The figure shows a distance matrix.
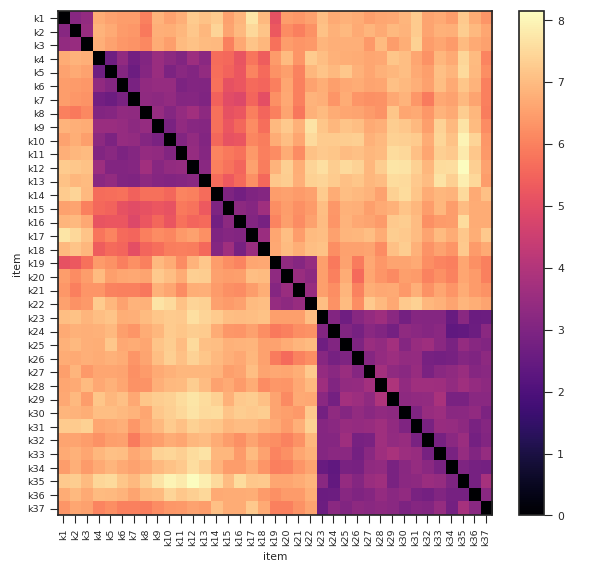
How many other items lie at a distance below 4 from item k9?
9
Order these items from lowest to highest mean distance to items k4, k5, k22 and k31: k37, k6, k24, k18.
k6, k37, k24, k18
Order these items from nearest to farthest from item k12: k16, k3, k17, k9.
k9, k16, k17, k3
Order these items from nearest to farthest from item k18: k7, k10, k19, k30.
k7, k10, k19, k30
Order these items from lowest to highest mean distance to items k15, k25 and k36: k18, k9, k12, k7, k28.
k28, k18, k7, k9, k12
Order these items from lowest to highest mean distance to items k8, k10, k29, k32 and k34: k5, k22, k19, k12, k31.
k31, k5, k12, k19, k22
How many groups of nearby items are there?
5
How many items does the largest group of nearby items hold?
15
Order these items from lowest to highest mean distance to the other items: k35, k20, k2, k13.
k35, k13, k20, k2
